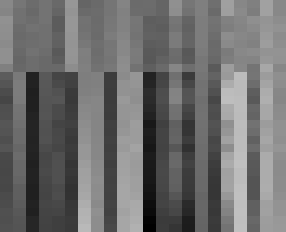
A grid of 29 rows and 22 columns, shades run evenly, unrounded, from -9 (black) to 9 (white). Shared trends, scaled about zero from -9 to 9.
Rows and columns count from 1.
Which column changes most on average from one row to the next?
18
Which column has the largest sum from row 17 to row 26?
19
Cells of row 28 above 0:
7
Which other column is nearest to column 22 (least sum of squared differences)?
10
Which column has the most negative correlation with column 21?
20
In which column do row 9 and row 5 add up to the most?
21
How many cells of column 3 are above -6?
9
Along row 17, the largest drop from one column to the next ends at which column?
12
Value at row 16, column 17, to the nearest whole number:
-3
